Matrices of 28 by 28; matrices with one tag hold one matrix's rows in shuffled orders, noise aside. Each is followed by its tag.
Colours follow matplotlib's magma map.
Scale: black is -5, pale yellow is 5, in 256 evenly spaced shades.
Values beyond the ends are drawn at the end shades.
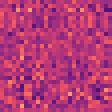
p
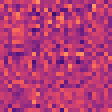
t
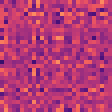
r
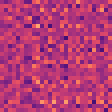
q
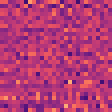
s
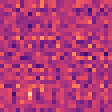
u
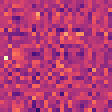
t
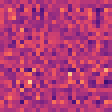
p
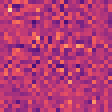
t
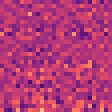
u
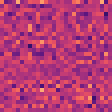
u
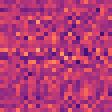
s
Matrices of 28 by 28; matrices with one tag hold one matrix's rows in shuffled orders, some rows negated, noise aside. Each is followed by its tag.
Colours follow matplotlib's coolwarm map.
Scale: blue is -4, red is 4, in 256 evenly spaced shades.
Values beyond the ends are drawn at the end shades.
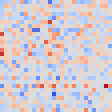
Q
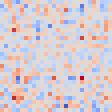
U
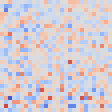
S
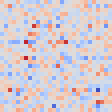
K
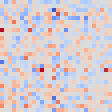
Q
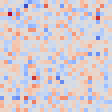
K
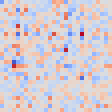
U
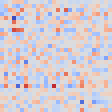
U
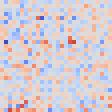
S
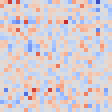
K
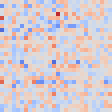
Q
